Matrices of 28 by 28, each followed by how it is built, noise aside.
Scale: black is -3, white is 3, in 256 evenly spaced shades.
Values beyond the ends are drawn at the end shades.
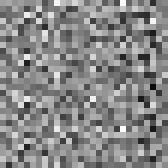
repeating rows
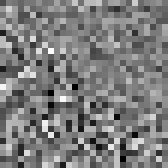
lower triangular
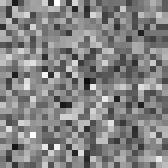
repeating rows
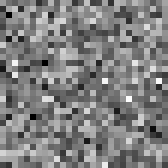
noise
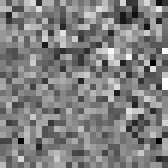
upper triangular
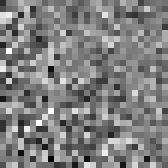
lower triangular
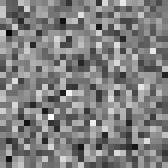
noise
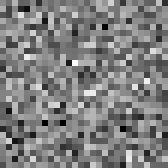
noise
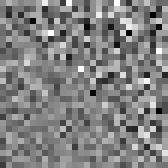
upper triangular
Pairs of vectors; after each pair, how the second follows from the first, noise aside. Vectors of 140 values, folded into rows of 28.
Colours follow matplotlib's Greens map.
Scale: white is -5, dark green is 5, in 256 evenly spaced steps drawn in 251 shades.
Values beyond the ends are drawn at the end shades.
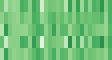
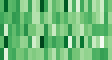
negated, scaled up.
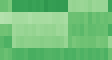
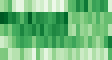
negated, scaled up.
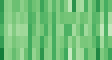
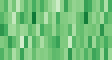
shuffled.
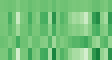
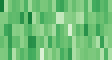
shuffled.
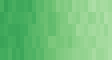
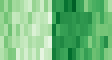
wrapped around, scaled up.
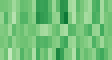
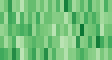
shuffled.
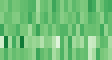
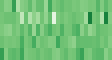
reversed, partly zeroed.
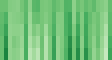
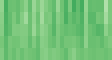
reversed, negated, shrunk.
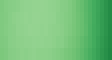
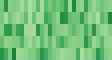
shuffled.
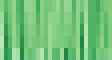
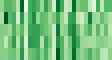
wrapped around, scaled up.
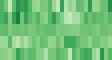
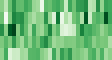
wrapped around, scaled up.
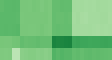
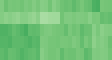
reversed, negated, shrunk.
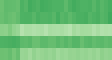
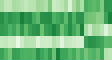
wrapped around, scaled up.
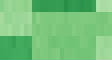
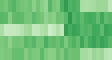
wrapped around, negated.
